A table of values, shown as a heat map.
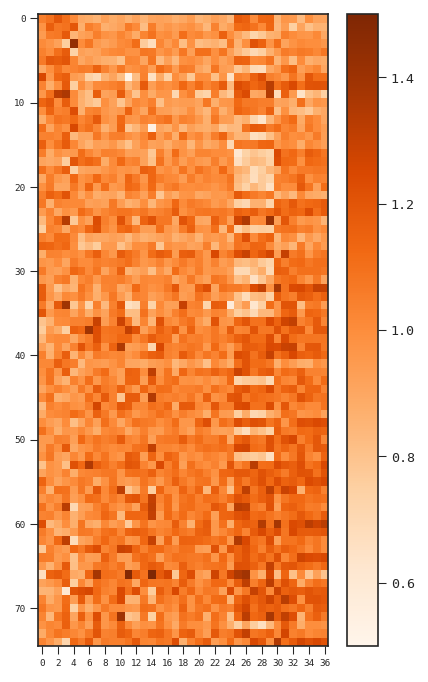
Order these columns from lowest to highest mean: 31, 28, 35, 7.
28, 7, 35, 31
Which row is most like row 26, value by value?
0
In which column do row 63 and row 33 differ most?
26
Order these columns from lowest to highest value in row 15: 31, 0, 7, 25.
7, 31, 25, 0
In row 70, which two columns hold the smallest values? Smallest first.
4, 6
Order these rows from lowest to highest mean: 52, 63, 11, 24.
11, 52, 24, 63
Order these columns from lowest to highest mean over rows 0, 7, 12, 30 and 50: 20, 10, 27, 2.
27, 20, 10, 2
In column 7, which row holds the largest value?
66
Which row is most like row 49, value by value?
33
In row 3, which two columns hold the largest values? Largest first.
4, 27
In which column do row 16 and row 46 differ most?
25
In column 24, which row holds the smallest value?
34
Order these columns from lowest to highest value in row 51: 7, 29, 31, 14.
7, 31, 29, 14
